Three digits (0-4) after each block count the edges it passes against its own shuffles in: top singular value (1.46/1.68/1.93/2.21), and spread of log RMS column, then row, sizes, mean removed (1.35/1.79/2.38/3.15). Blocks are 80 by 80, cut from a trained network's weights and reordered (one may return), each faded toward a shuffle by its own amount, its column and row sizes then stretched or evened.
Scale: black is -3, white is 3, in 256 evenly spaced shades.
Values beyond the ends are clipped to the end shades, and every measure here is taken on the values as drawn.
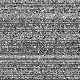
4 0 0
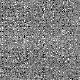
0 3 0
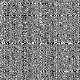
3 2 3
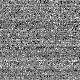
1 0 1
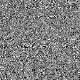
0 0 3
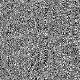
0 3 0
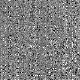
0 3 2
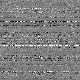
3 0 4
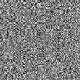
3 2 1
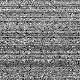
4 1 1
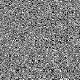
2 1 3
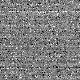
1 0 2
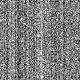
3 0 2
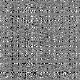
2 3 4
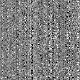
2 3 1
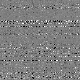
1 1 4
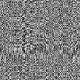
4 3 1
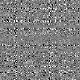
2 3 4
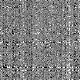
2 2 3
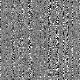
0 4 1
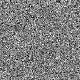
0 0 1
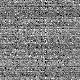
3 2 0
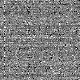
2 2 1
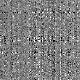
2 3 2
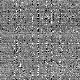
2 3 1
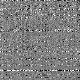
1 0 4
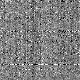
1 0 3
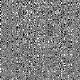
2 4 2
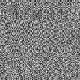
4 0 0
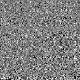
2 2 3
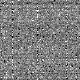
1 3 0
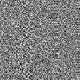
4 2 0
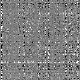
1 4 2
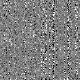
0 4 0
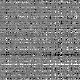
4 3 4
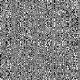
3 4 0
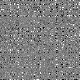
0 3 4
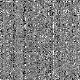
1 3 2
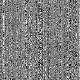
2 4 0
